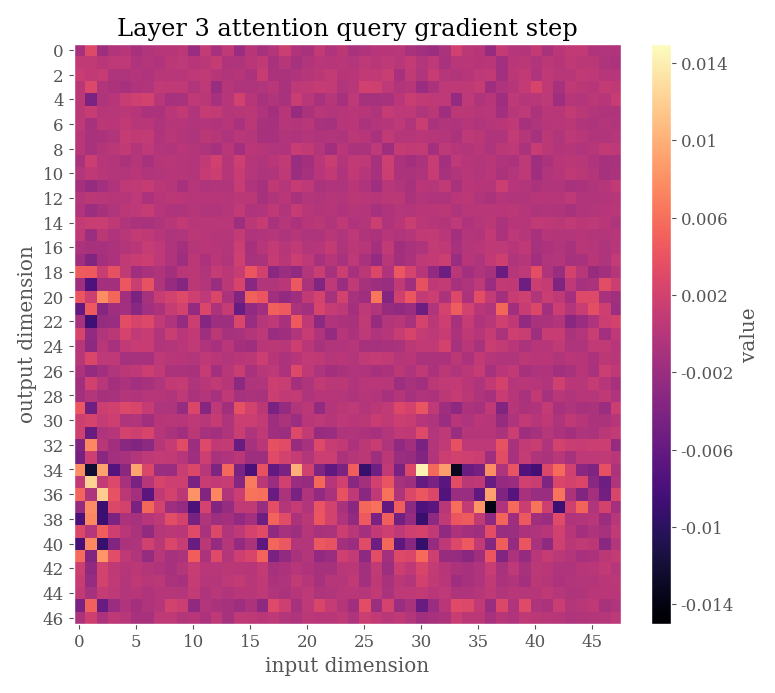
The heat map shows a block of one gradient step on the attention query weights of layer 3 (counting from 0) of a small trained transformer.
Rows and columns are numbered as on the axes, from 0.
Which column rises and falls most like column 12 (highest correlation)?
23
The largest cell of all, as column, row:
30, 34
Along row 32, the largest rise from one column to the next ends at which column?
1
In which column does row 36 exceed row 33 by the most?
2
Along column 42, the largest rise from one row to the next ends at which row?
38
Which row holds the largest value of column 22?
40
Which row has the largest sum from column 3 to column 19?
36
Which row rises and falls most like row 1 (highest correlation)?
5
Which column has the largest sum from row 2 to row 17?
14
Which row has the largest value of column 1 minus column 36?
37
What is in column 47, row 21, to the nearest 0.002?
-0.002
